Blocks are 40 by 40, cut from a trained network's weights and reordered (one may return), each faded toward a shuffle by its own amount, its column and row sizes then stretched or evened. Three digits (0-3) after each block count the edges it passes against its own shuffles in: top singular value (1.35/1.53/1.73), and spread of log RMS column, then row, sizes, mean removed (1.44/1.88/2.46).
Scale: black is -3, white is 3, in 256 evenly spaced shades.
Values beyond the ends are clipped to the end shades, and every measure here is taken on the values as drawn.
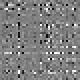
3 3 3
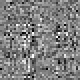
3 2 1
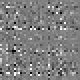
0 3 3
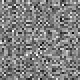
3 0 0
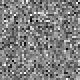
0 0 1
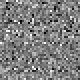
0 0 2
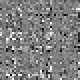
0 3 2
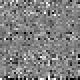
1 1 3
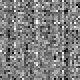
2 2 1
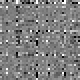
2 3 3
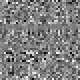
1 1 3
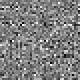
1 1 2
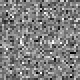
0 1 1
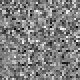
1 1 1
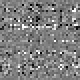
0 2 3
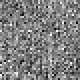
0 0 1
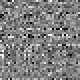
2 1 3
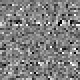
1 0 3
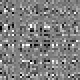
3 3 3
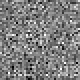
1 0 1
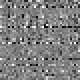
3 1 3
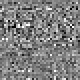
2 0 3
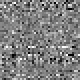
1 0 3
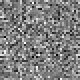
0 0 0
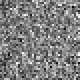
1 0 1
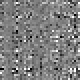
0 3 2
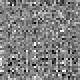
2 2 2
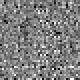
2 1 2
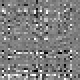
2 3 3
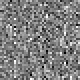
0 2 0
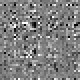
1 3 3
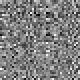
3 1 1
